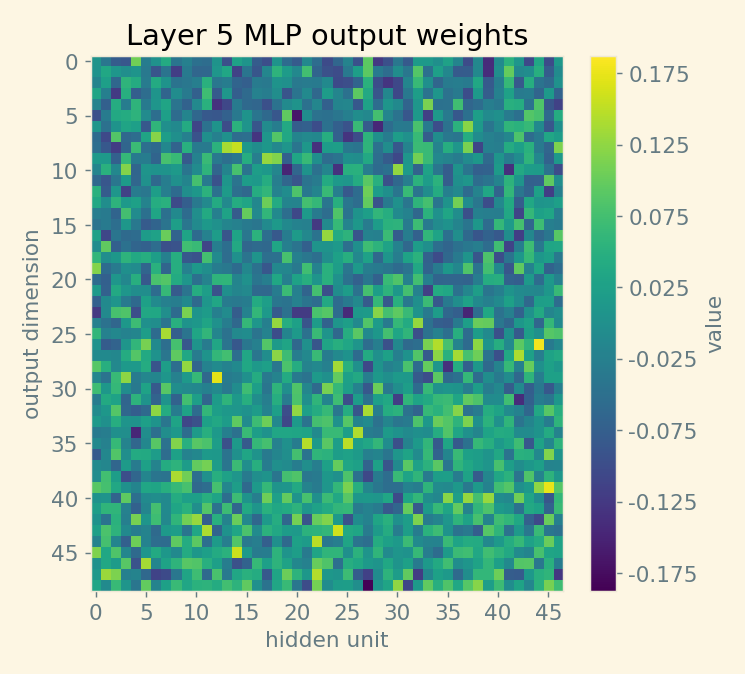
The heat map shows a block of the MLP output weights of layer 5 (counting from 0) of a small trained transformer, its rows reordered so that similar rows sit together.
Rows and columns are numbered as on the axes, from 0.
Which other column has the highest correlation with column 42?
8
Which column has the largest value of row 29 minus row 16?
3
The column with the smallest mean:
13
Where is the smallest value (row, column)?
48, 27
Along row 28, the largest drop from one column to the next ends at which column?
10
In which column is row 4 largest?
33
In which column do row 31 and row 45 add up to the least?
42
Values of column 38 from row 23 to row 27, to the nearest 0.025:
-0.05 0.1 0.025 0.125 0.1
